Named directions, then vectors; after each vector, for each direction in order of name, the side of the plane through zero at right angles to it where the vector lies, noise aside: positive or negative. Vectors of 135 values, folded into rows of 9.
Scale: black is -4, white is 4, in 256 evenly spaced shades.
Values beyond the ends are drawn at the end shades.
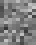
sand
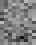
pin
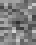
negative, positive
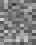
negative, positive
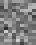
negative, positive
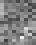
negative, negative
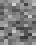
positive, positive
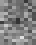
negative, negative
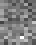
negative, negative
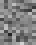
positive, negative
